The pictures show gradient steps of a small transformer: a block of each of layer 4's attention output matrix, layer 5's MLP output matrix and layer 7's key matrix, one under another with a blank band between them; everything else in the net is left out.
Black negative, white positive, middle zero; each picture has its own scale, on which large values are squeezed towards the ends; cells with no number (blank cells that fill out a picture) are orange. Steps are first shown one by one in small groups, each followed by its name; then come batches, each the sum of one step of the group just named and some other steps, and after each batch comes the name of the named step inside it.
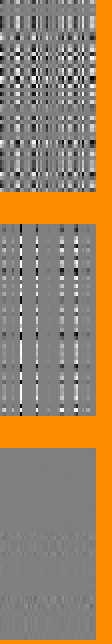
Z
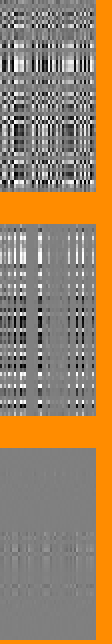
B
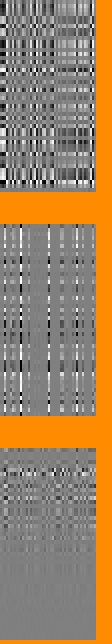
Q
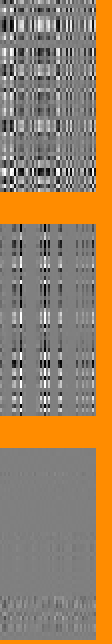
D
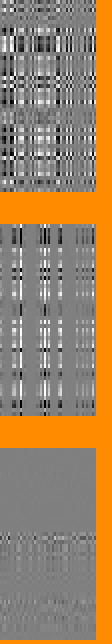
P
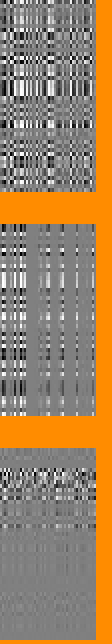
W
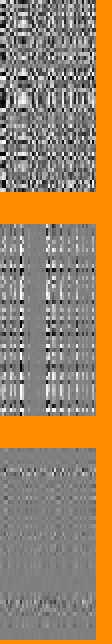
Q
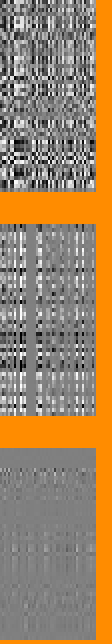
B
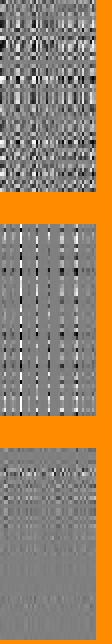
Z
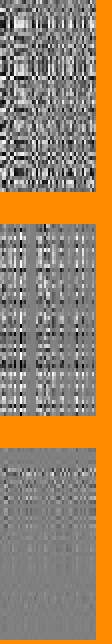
B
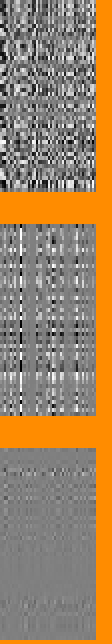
Q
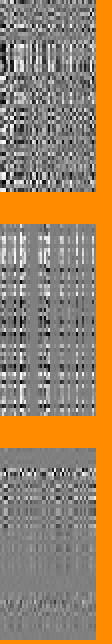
B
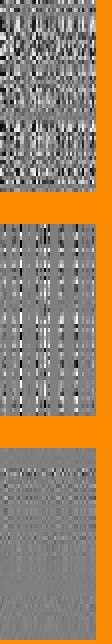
P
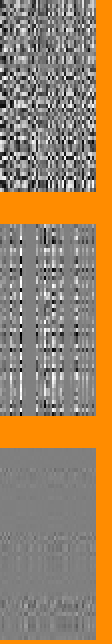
P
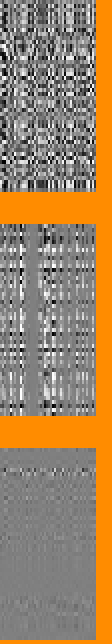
P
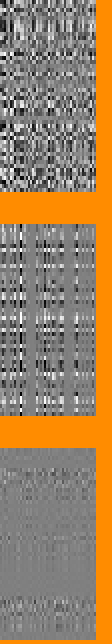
D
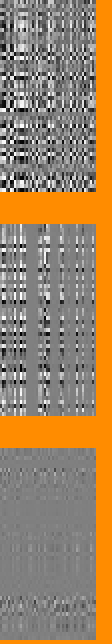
W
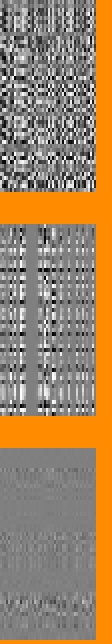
P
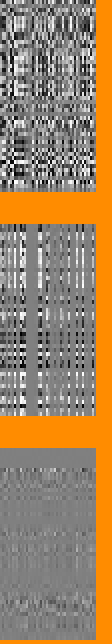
B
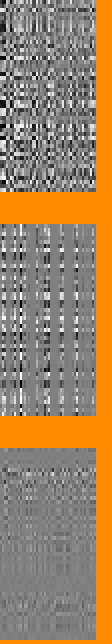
W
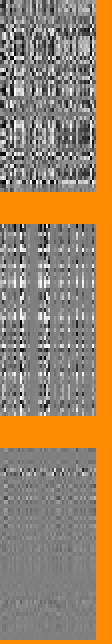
Q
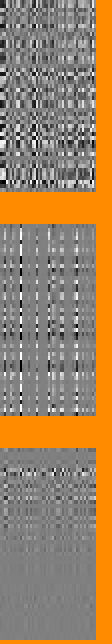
Q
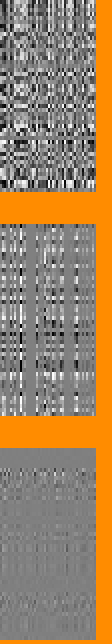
W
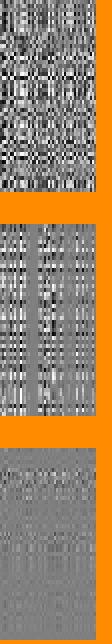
W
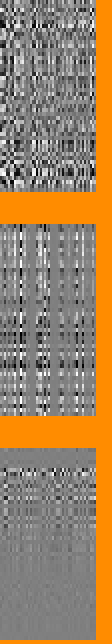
B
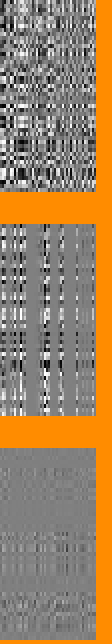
D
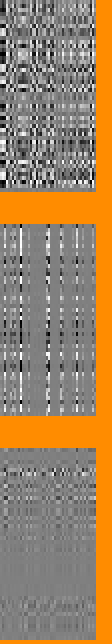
Q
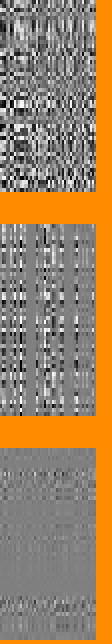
P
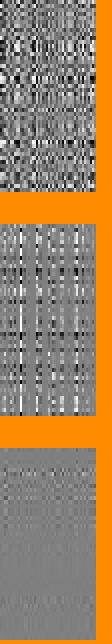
Z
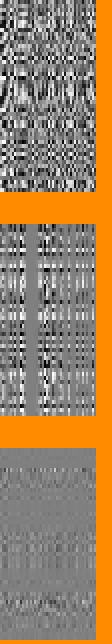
D
